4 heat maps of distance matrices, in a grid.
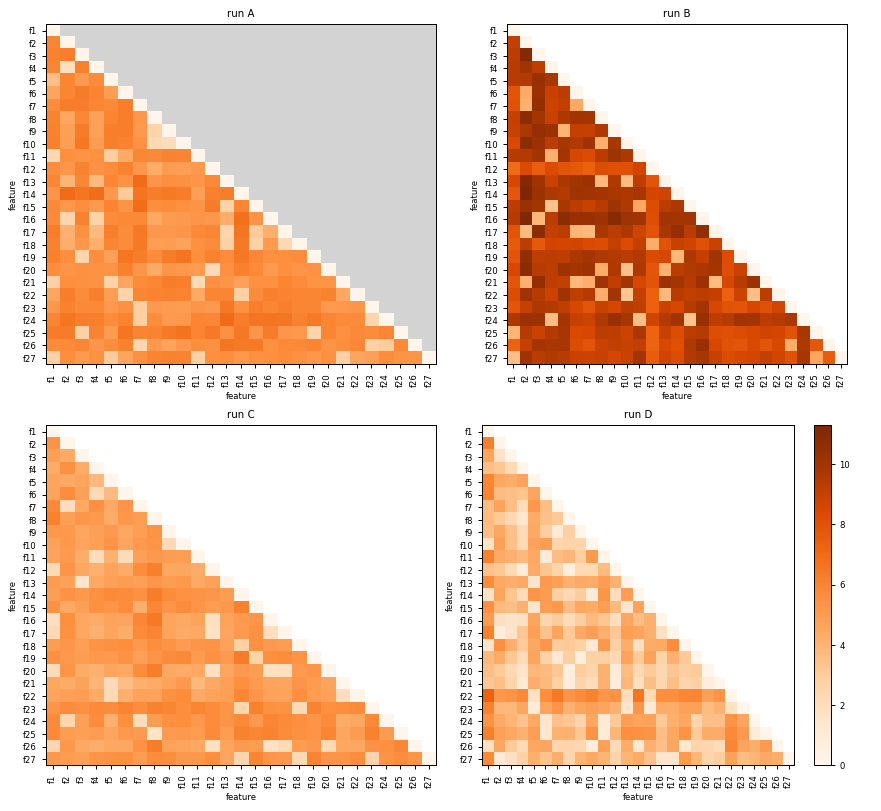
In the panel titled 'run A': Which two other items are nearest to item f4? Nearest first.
f2, f16
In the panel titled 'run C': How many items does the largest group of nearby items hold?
6
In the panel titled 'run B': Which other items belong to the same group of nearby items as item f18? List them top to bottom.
f12
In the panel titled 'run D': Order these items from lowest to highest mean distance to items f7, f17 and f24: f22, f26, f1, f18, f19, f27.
f19, f27, f26, f18, f1, f22
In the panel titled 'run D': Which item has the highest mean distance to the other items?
f22
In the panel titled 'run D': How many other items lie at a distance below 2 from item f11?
3
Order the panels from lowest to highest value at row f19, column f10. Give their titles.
run D, run C, run A, run B
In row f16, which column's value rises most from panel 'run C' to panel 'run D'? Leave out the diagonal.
f1
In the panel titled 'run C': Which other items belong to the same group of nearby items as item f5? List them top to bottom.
f21, f22
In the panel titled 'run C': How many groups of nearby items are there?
9
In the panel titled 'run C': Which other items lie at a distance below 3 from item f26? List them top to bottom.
f1, f12, f16, f17, f20
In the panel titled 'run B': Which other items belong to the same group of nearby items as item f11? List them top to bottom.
f4, f15, f24
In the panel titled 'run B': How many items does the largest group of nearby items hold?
5
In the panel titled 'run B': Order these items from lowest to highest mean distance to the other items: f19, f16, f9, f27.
f27, f19, f9, f16
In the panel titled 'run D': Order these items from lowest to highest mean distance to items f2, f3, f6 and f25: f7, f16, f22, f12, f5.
f16, f12, f7, f5, f22
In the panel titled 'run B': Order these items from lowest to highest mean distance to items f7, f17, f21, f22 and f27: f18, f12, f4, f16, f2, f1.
f2, f1, f12, f18, f4, f16
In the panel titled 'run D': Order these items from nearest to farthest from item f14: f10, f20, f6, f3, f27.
f10, f20, f3, f27, f6
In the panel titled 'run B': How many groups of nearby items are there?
9
